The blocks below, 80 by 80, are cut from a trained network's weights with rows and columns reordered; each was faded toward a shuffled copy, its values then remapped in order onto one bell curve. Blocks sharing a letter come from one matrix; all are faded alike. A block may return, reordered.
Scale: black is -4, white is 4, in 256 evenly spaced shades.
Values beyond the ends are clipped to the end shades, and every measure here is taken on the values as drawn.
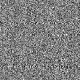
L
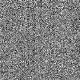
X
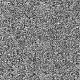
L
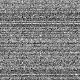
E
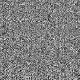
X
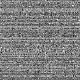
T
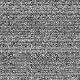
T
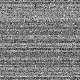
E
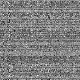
T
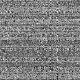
T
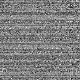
T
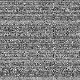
T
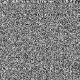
L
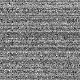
T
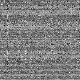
T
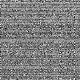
T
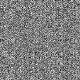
X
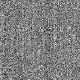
X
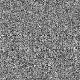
L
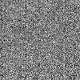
X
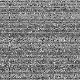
T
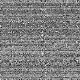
T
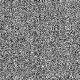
X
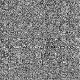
X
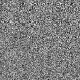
L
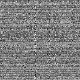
T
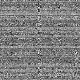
T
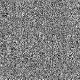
X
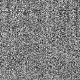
X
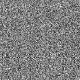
L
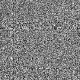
X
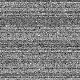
E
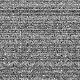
E
